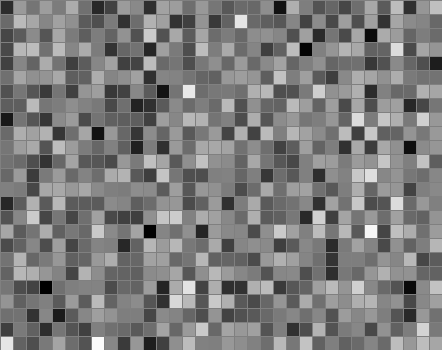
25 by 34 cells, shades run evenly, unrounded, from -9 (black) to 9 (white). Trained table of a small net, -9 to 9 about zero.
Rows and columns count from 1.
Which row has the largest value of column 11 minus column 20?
17
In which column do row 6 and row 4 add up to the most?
31
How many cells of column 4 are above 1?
7
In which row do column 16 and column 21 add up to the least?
13
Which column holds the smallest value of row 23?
5
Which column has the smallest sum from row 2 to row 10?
1
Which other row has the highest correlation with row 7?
21
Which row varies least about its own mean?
14
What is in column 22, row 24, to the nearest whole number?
0
